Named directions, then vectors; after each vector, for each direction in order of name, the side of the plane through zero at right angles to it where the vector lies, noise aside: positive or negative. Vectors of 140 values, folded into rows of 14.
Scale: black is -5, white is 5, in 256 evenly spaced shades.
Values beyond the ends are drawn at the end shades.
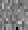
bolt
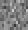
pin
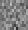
positive, positive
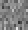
negative, positive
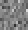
negative, positive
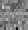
positive, negative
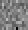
positive, positive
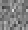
negative, positive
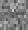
negative, positive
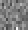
negative, negative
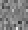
negative, positive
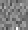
negative, negative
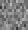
positive, positive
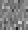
positive, negative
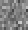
positive, negative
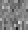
positive, negative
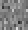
negative, positive
